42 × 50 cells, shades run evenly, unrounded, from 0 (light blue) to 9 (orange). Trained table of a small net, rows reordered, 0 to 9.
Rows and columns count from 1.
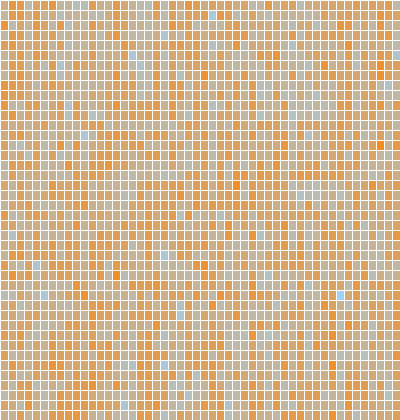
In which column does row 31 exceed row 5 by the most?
27
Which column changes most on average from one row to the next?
2
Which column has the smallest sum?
39
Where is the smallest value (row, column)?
30, 43
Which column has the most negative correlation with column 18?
3
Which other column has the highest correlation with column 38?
19
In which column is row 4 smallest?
21
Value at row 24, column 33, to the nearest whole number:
2
